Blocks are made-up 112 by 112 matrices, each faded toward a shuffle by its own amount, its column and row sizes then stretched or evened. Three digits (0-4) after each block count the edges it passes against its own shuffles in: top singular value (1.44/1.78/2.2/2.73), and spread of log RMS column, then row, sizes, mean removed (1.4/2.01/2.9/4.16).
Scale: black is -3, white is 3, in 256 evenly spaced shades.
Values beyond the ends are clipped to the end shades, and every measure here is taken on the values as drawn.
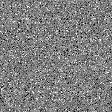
0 0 1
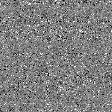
1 0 2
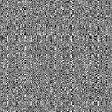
4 3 2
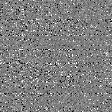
2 1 3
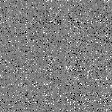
1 2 2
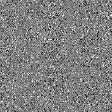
2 2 1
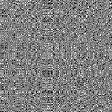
4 2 1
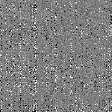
2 3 2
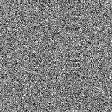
2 0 0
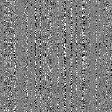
3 4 0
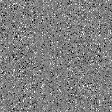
1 2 0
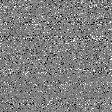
0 0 3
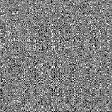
3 2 1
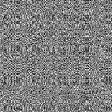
4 2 1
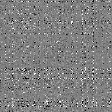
2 3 3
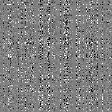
1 4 3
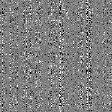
0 4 2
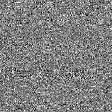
2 0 2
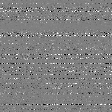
1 0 4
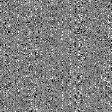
2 3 1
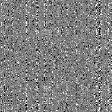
3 3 0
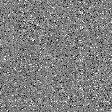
1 1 1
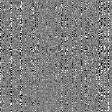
3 4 2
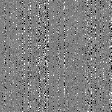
1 4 0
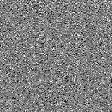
3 0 1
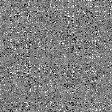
1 2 2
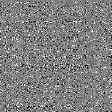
2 2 3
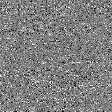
0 0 2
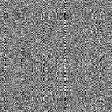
4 3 0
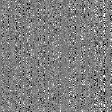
1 4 1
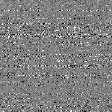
2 1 4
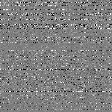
1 2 4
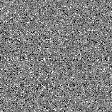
1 0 2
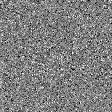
1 0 0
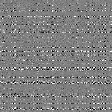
4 2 4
